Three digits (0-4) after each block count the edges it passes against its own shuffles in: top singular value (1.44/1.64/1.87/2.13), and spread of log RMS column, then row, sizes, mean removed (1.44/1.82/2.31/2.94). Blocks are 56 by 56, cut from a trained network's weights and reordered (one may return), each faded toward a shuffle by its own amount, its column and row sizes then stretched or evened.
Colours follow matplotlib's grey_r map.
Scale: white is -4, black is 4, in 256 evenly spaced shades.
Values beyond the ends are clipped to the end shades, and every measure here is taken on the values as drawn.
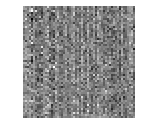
4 2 1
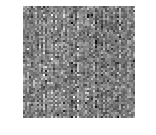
4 3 0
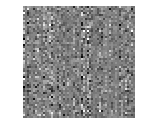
0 4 1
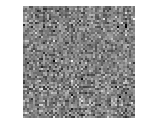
3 0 1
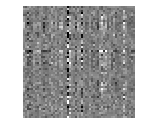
4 3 1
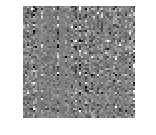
0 4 1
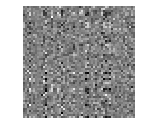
4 3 1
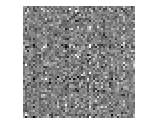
0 2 2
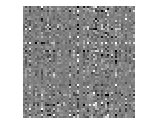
1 4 3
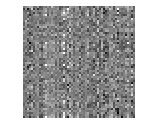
3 3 1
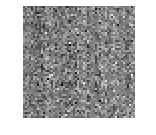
1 2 0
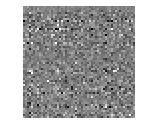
1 1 3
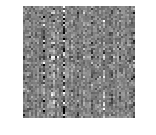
3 3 0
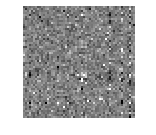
1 2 0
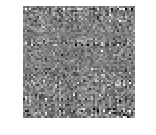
0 0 3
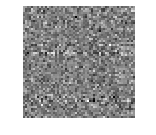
3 0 2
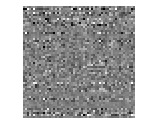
1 1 4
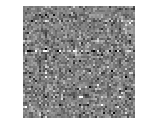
2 0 2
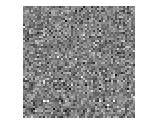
2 0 1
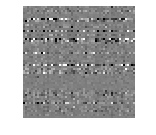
3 0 4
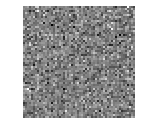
0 0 1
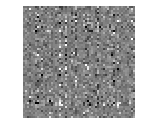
1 3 1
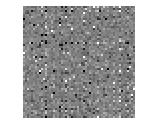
2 2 0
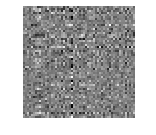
4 2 3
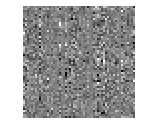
1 4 0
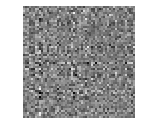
4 1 2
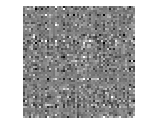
0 2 4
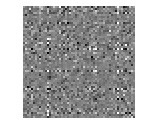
3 2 3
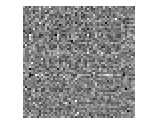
2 0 1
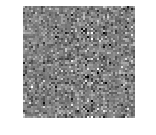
2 2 0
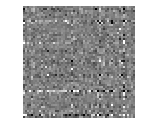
3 1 3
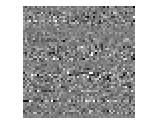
1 0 4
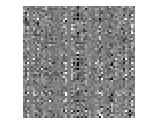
3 4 2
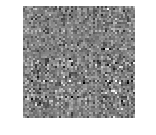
0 1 3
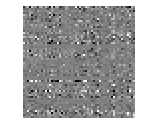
0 2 4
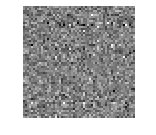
2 0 1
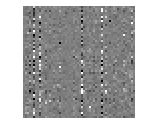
2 3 0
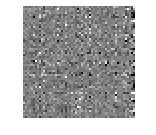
1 3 2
